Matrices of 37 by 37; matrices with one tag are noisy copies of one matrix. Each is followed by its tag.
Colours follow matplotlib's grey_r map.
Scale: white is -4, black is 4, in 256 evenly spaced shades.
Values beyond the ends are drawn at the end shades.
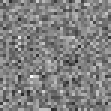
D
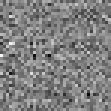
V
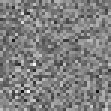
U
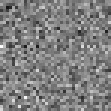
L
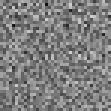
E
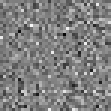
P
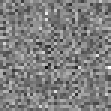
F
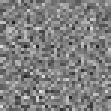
L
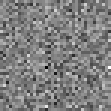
F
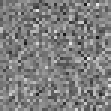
P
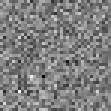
D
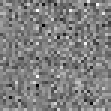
P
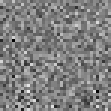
U
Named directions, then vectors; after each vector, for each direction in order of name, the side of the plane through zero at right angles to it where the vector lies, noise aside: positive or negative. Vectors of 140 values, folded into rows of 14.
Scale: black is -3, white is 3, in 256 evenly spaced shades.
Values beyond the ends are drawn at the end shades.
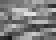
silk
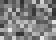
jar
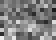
positive, negative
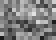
negative, positive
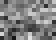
negative, positive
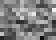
negative, positive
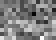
positive, negative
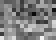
positive, negative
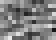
negative, negative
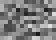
negative, negative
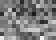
positive, negative
